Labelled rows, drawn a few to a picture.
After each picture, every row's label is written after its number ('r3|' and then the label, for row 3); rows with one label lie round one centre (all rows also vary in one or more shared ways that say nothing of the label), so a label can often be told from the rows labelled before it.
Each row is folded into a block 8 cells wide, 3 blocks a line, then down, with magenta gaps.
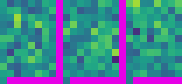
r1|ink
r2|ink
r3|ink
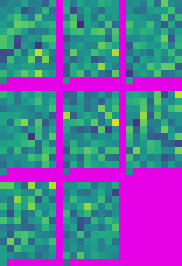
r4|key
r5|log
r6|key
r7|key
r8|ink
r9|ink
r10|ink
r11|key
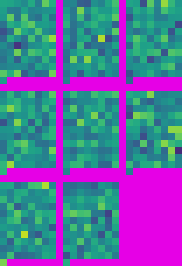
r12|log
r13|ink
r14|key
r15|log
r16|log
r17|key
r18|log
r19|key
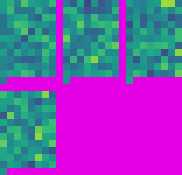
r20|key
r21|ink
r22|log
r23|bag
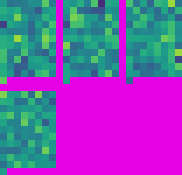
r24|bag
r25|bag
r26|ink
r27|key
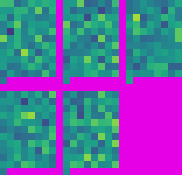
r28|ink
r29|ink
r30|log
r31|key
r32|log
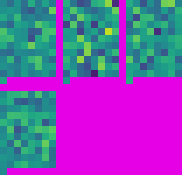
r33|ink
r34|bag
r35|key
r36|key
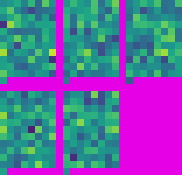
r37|bag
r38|ink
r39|ink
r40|ink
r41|log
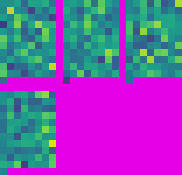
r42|ink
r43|key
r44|ink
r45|log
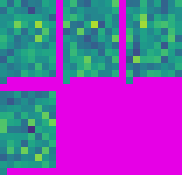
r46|ink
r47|log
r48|ink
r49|ink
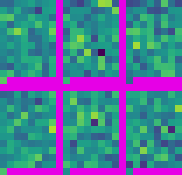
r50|log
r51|log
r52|key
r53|log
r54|key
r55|bag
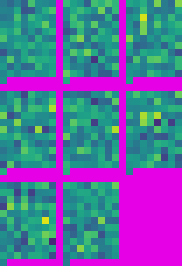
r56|ink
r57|log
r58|ink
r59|ink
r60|log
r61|key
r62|key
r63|ink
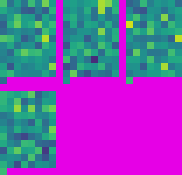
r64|ink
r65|log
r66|log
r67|bag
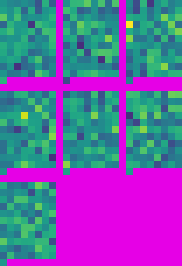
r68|bag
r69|key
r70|ink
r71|key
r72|log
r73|bag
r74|ink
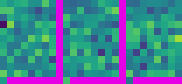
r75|bag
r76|log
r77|key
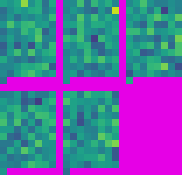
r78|key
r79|ink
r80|bag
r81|ink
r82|bag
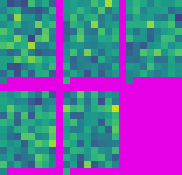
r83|ink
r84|log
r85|ink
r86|bag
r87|bag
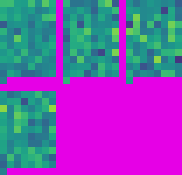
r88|bag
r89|log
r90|bag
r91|key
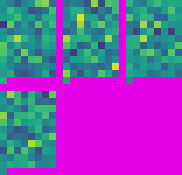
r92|bag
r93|ink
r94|key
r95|ink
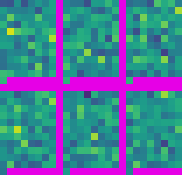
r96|log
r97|log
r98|ink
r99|ink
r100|ink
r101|log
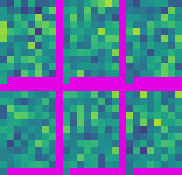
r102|ink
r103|log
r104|key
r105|key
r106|ink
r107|ink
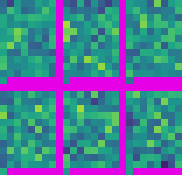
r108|key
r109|ink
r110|ink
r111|ink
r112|ink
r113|log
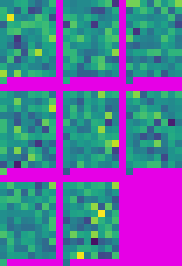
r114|log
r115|bag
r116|ink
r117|bag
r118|key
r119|key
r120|bag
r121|log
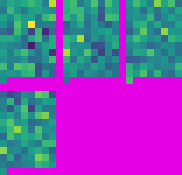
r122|key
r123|bag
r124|log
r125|key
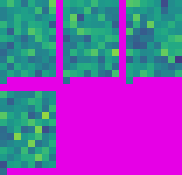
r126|ink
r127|log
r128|bag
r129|ink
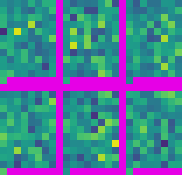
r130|log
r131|key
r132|ink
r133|bag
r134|ink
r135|log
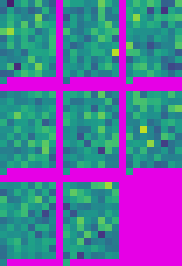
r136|key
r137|ink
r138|bag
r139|key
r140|key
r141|bag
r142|key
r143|bag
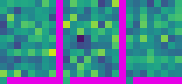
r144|log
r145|log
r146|ink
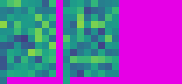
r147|ink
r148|ink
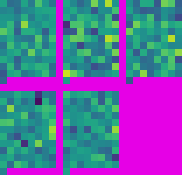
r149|key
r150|log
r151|key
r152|bag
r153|bag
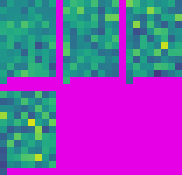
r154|key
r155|bag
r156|bag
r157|ink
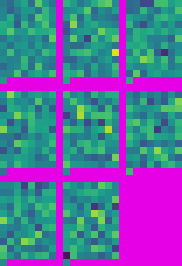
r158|log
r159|log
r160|log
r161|ink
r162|ink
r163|bag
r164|ink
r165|bag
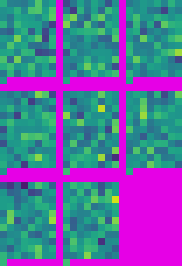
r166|key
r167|log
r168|bag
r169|log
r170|log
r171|ink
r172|log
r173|bag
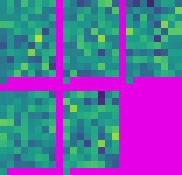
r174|key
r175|ink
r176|ink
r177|bag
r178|bag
